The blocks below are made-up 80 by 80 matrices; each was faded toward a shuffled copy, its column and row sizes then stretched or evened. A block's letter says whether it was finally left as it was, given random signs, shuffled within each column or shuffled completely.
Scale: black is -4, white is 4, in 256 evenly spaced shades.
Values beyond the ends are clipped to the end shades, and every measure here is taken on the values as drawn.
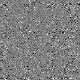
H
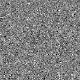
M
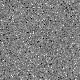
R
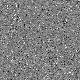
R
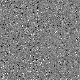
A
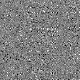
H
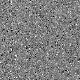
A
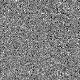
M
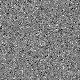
R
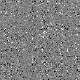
H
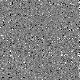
M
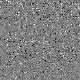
M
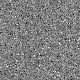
R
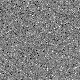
R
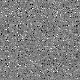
H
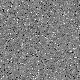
R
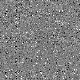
M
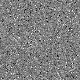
A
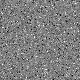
R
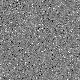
R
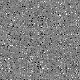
H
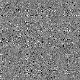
M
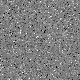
R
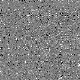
H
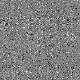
M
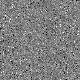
A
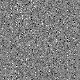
A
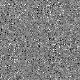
M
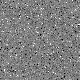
R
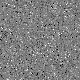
R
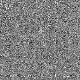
M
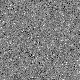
R
